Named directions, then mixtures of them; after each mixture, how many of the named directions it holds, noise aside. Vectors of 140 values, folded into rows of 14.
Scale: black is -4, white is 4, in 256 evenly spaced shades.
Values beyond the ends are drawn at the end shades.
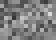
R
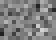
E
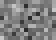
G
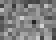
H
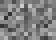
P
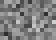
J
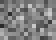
two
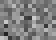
four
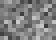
three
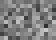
three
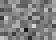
three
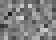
three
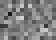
three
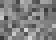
two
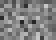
two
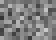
three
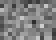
one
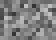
two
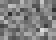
two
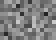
one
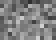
two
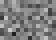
three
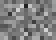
three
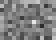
one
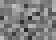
one
